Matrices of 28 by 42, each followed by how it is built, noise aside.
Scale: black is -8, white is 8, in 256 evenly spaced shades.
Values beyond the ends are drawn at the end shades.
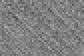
Toeplitz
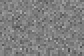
repeating columns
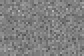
repeating columns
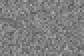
noise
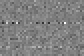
uneven rows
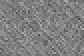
Toeplitz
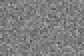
noise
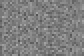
repeating rows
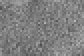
smooth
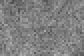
smooth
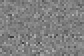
uneven rows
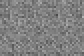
repeating columns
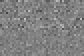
uneven rows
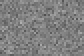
noise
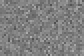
noise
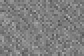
Toeplitz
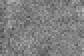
smooth
